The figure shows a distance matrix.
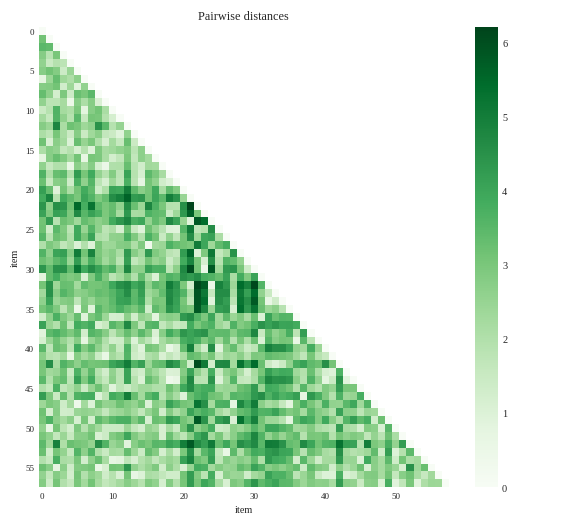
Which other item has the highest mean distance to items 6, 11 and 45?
21
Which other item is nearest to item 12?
52
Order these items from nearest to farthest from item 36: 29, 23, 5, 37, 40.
29, 40, 23, 5, 37
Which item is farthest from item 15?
22
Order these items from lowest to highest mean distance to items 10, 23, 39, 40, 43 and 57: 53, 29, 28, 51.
29, 53, 28, 51
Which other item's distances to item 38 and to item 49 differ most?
35
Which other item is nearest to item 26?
53
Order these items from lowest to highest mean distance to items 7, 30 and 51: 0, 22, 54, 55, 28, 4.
4, 55, 54, 0, 28, 22
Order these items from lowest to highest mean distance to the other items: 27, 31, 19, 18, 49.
19, 27, 18, 31, 49
